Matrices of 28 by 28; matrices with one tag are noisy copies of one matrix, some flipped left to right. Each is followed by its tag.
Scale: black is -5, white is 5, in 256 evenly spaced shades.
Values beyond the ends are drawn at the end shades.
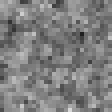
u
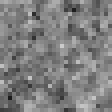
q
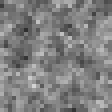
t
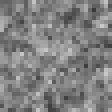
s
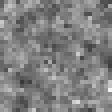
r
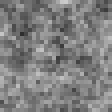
t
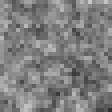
q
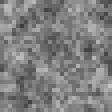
r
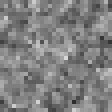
s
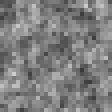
r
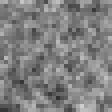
q
